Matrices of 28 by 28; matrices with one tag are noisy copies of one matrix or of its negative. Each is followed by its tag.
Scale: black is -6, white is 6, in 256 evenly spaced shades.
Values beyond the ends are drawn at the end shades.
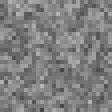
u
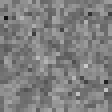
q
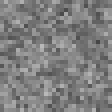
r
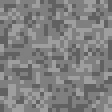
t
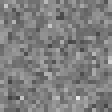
t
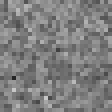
u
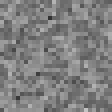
r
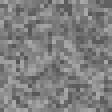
r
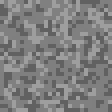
u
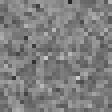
u
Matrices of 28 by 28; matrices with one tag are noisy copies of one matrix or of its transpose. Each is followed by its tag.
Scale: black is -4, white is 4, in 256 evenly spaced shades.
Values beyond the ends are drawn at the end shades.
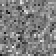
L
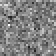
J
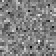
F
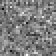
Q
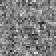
Q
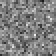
L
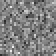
L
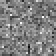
J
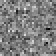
J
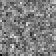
L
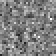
L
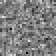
F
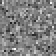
Q
